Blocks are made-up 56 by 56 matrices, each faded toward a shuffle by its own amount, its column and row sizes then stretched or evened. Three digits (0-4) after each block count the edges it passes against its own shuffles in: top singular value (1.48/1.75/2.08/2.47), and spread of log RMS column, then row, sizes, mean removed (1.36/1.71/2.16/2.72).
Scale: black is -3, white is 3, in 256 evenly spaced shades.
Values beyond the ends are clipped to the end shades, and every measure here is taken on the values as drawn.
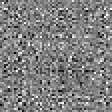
3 2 2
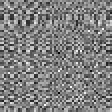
4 1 3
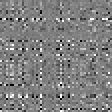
4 4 4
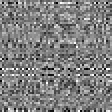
4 0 4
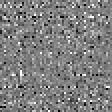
0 3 3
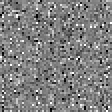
1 3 0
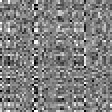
4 4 1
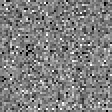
0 1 0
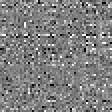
2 2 3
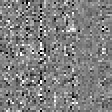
2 4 2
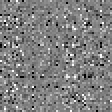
0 3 2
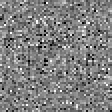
1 0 2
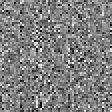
2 3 0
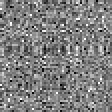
3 1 0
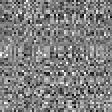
4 0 3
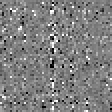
2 3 1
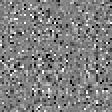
2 2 0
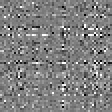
3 3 4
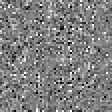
1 3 1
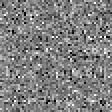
0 1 2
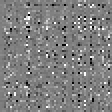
0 4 3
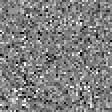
0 1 0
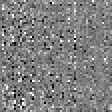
0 4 1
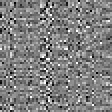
4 4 0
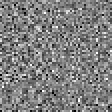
3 1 2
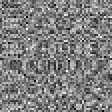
3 0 0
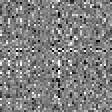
3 4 1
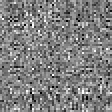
2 3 1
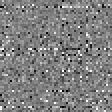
1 2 3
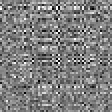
4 3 4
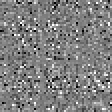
1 3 3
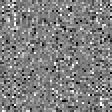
2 2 0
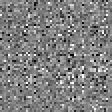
1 3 3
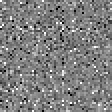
0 1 1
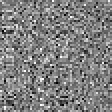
2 1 0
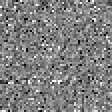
0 0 2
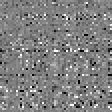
1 3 4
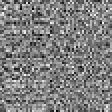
3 0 3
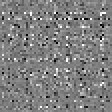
0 3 4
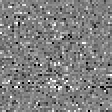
1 0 3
